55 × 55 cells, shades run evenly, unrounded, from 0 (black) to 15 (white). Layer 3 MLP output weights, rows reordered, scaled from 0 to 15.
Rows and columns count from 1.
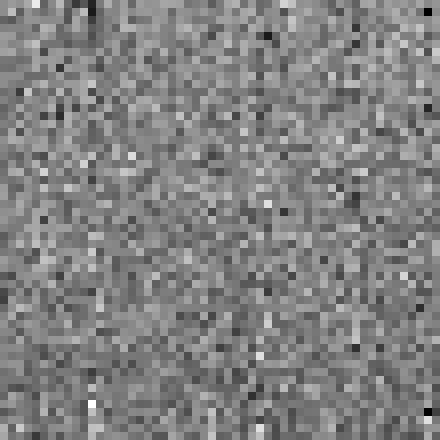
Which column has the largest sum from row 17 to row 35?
6
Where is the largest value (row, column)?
51, 12
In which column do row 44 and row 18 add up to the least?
45
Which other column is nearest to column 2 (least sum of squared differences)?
21
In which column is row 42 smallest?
30
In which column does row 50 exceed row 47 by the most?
26
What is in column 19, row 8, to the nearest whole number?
5
